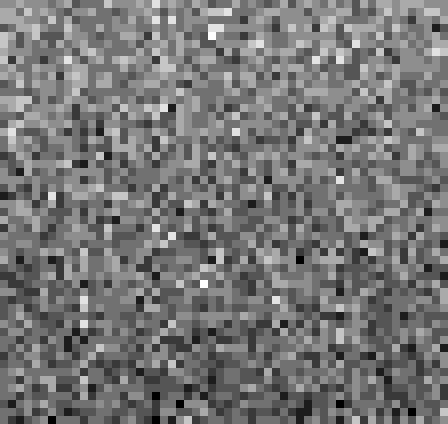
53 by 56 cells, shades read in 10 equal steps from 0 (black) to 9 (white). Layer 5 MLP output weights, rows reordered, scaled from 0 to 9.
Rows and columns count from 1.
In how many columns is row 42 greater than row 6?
7
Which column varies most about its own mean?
20
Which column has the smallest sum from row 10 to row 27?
37
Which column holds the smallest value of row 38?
18
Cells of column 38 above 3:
38
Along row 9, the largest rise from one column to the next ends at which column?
46
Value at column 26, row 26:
2
